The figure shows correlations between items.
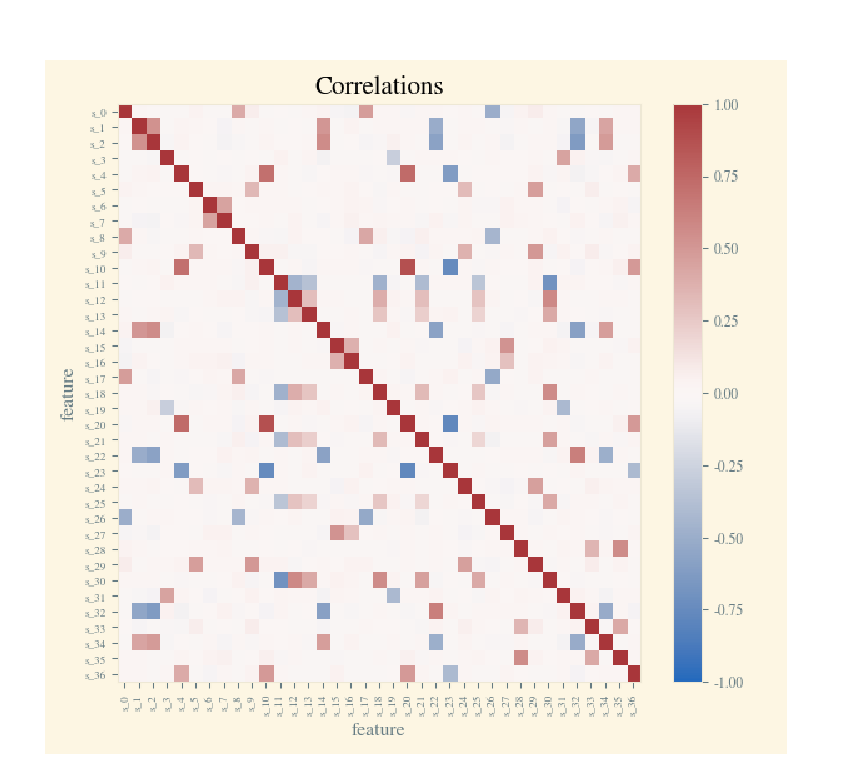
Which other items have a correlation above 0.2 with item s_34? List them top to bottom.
s_1, s_2, s_14
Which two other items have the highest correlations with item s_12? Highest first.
s_30, s_18
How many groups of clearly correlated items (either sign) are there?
9
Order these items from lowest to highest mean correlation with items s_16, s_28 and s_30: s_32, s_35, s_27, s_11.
s_11, s_32, s_27, s_35
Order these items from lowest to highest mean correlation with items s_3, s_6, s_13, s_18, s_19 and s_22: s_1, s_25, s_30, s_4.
s_1, s_4, s_25, s_30
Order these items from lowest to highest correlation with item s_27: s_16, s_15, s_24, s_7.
s_24, s_7, s_16, s_15
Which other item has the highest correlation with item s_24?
s_29
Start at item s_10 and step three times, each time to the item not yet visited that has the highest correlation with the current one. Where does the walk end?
s_36
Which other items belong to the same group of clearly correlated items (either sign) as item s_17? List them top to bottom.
s_0, s_8, s_26
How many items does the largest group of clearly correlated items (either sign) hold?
7
